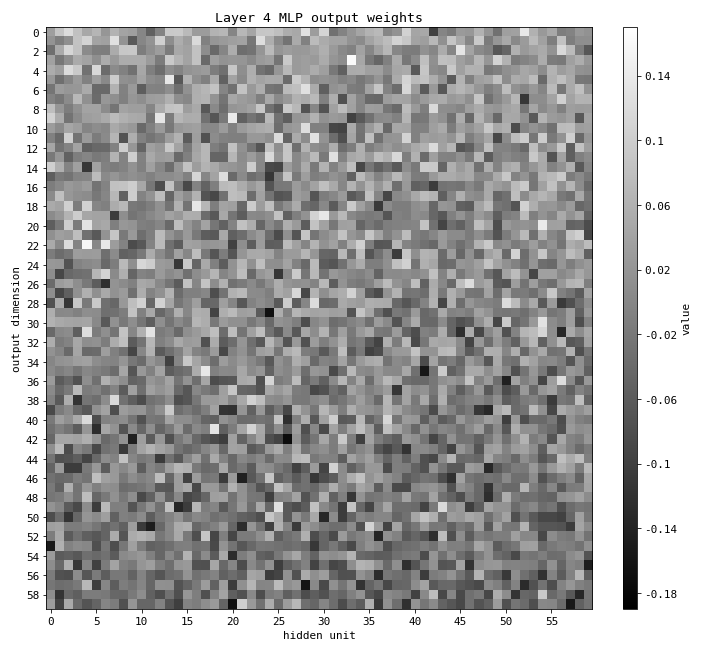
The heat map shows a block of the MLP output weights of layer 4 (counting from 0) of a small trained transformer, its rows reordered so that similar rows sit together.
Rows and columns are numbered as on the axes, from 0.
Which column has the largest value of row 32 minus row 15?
24
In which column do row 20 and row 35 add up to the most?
17
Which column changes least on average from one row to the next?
59
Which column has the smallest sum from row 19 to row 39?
45
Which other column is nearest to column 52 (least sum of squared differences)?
35
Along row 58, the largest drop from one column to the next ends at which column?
43
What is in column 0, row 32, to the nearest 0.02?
0.06
